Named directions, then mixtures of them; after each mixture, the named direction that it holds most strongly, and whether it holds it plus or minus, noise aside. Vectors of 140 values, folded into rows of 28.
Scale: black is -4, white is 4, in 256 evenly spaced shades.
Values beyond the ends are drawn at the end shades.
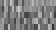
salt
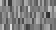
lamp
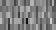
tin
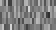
lamp, plus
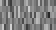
lamp, plus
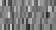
lamp, plus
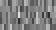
lamp, plus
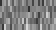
lamp, minus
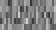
tin, minus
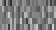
salt, minus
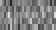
salt, minus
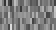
lamp, plus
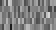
lamp, minus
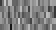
lamp, minus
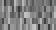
salt, minus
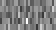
tin, minus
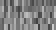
salt, minus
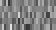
lamp, plus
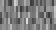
tin, minus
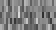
tin, minus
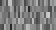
lamp, minus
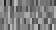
salt, minus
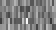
tin, minus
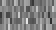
tin, minus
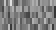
salt, plus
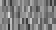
tin, plus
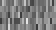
tin, minus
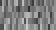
salt, minus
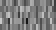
tin, plus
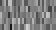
lamp, minus
